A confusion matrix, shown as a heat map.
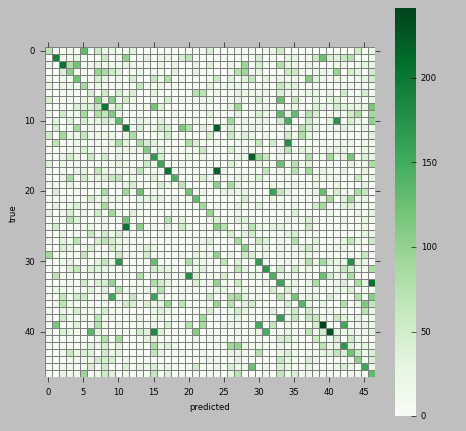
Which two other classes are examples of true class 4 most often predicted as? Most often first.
37, 17
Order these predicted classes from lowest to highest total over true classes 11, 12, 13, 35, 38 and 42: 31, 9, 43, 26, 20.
31, 43, 20, 9, 26
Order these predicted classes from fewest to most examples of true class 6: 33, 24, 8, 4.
4, 24, 33, 8
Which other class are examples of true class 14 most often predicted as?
34
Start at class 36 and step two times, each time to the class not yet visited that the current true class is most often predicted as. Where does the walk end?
29
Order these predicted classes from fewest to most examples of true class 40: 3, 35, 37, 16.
35, 3, 16, 37
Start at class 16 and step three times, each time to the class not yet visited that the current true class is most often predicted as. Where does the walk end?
5
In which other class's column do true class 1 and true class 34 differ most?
39
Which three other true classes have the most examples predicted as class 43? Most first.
30, 15, 21
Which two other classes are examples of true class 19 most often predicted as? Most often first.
24, 26
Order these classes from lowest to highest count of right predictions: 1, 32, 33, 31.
32, 33, 31, 1
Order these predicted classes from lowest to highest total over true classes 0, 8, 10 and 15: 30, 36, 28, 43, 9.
36, 28, 9, 30, 43
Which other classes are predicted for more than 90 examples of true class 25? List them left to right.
11, 13, 24
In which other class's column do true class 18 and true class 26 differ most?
3
